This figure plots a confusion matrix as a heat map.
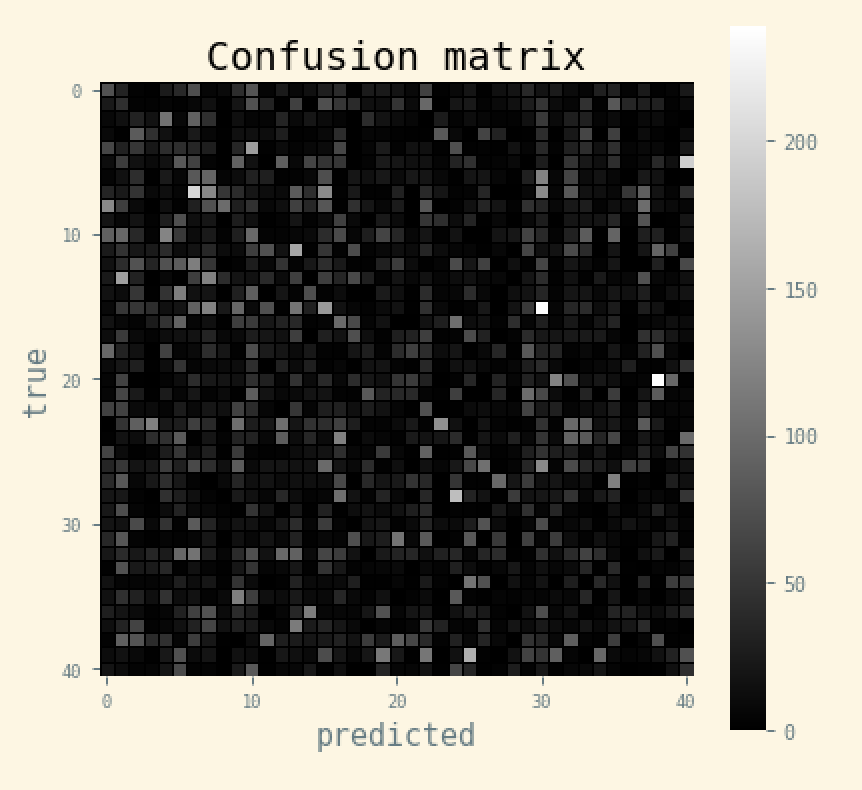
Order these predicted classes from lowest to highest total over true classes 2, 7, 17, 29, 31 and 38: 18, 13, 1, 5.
5, 18, 13, 1
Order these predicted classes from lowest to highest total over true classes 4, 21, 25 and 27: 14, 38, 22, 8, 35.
8, 14, 38, 22, 35
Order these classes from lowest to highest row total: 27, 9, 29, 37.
29, 9, 37, 27
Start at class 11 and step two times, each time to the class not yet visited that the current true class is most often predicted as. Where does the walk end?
1
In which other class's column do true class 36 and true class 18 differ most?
14
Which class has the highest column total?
30
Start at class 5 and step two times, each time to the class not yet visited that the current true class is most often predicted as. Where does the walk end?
10
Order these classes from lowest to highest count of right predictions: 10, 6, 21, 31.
21, 31, 6, 10
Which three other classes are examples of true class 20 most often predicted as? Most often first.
38, 31, 39
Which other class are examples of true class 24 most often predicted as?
16
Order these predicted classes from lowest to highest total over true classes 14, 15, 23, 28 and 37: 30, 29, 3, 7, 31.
31, 29, 3, 7, 30
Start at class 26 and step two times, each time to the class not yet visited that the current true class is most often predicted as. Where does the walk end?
6
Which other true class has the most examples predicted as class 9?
35
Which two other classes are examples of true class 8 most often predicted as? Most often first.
0, 37
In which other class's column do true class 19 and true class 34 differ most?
25
